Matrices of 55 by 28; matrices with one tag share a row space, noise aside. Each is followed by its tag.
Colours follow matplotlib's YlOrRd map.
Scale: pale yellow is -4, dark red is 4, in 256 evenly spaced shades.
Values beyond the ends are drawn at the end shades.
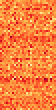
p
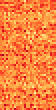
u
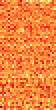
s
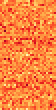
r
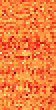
r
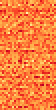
s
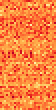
p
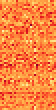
r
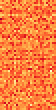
p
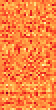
u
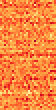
r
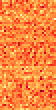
r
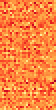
r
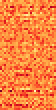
r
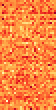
r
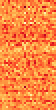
u
